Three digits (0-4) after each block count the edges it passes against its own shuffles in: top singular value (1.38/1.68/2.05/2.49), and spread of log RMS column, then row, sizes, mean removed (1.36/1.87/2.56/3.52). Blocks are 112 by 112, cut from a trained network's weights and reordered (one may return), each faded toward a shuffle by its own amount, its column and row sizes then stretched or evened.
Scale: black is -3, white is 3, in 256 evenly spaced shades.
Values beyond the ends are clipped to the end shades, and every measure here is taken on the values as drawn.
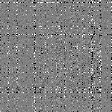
3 4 3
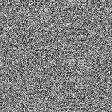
3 0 0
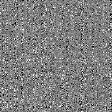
1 4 2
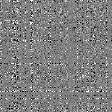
0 4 4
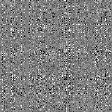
2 4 3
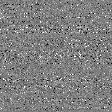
0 0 3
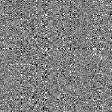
3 3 2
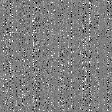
0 4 0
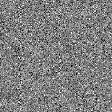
2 2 0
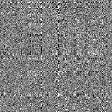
4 3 2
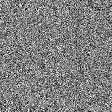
1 0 1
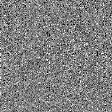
0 3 1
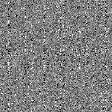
2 3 1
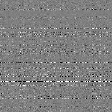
3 1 4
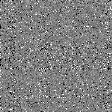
1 2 2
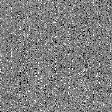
0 3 0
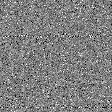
1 0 1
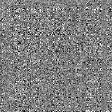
1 3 3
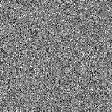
3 1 0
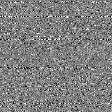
2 0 4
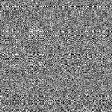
4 1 3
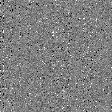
0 2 0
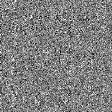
0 2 1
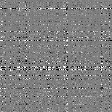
3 3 4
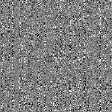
0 4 2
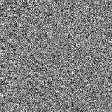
3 1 0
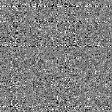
3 3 3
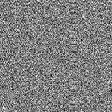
4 0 0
